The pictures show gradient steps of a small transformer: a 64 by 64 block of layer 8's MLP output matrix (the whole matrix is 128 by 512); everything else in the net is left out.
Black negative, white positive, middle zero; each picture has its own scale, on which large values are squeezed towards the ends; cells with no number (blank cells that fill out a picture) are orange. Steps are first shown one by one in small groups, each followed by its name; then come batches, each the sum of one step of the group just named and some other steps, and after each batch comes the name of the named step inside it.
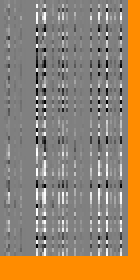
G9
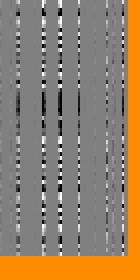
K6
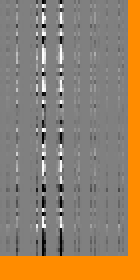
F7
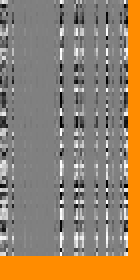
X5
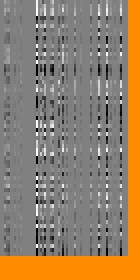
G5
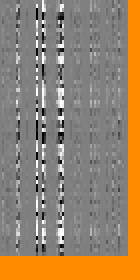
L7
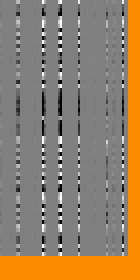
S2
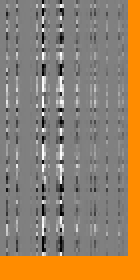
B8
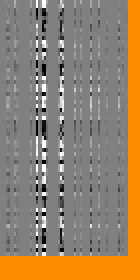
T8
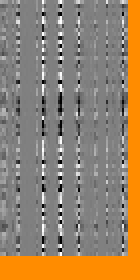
S2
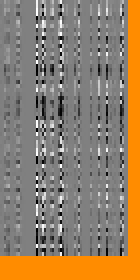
G5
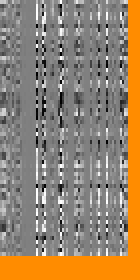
G9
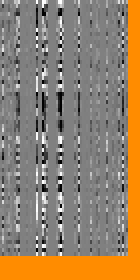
K6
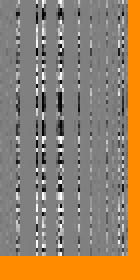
K6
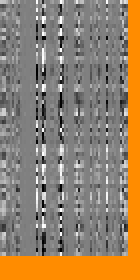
F7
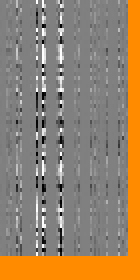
F7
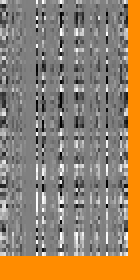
X5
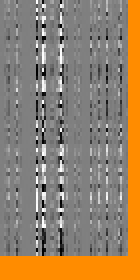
F7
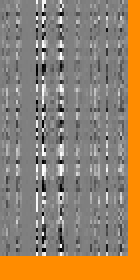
B8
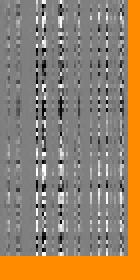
G9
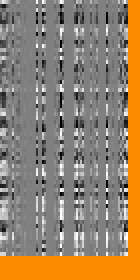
X5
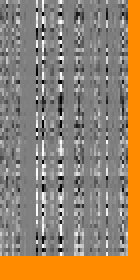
S2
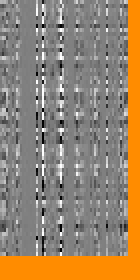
B8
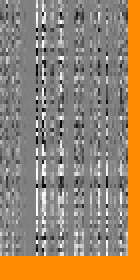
G9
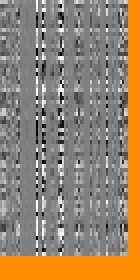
L7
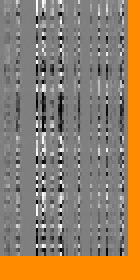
G5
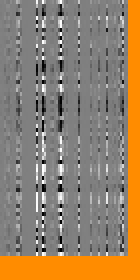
S2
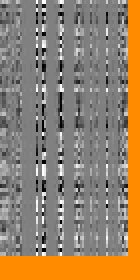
X5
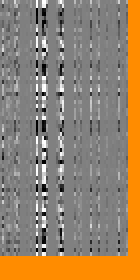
T8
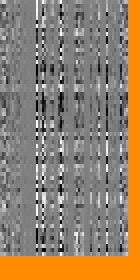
G5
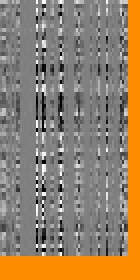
G5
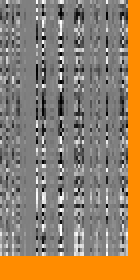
S2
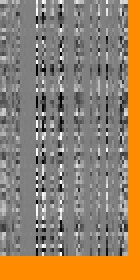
G5
